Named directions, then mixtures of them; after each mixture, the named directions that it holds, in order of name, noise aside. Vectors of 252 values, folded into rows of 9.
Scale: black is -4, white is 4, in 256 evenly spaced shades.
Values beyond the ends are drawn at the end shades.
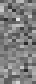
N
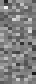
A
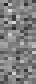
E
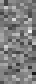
A, N.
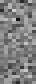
N.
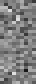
A, E, N.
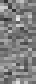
A, N.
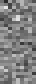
A, N.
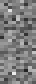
E, N.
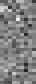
A, E, N.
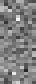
A, E, N.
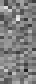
A, E, N.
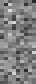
E.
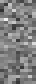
E, N.
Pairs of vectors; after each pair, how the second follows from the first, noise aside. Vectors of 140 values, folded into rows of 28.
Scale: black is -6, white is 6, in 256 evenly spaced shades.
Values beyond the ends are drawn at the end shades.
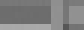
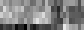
negated, scaled up.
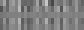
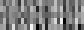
reversed, negated, scaled up.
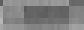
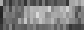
negated, scaled up.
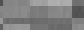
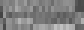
wrapped around.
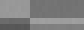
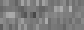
wrapped around, partly zeroed.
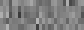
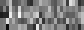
negated, scaled up.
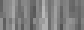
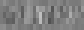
reversed, partly zeroed.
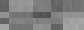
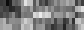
reversed, negated, scaled up.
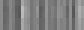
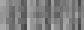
wrapped around.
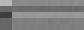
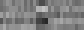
wrapped around.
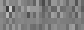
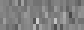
wrapped around, partly zeroed.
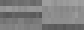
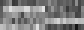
wrapped around, negated, scaled up.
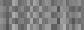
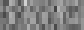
wrapped around.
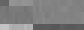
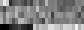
negated, scaled up.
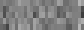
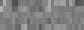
reversed, partly zeroed.
